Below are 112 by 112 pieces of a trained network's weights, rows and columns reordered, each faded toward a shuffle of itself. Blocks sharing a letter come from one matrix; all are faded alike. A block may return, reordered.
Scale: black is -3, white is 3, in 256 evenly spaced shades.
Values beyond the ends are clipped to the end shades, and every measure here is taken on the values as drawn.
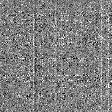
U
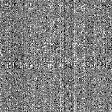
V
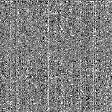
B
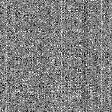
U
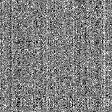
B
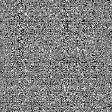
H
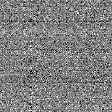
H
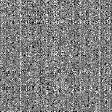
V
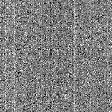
U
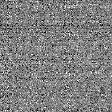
H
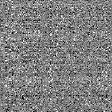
H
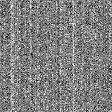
B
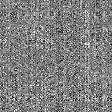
V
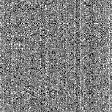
V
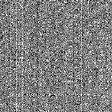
U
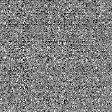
H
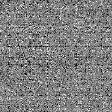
H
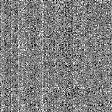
B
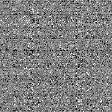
H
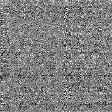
H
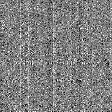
U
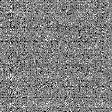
H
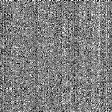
V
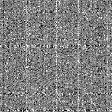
U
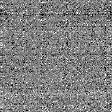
H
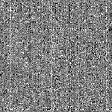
U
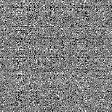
H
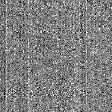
U
